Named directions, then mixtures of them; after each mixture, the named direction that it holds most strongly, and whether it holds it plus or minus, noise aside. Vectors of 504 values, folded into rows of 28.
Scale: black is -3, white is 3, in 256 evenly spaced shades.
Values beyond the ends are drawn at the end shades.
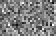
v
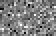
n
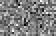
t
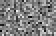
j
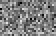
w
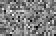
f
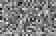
w, plus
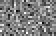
j, minus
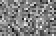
t, minus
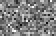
t, plus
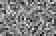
f, plus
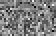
w, plus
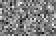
w, minus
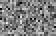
w, plus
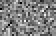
t, minus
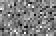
n, minus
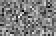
j, plus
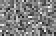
j, minus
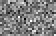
f, minus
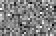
n, minus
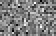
t, minus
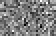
t, plus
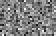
j, plus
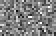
j, minus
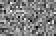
f, plus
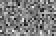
t, plus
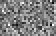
v, plus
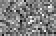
j, minus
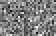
f, minus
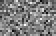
t, minus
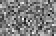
v, plus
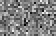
t, plus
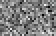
w, plus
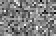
t, minus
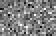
n, plus
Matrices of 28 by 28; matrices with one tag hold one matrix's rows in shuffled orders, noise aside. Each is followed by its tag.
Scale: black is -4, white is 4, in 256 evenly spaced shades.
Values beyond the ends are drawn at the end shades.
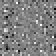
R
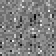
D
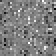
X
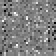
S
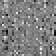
R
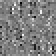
D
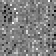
S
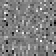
R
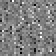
D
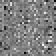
X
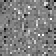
X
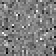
R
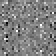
R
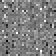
R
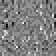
R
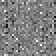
R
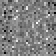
S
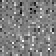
D
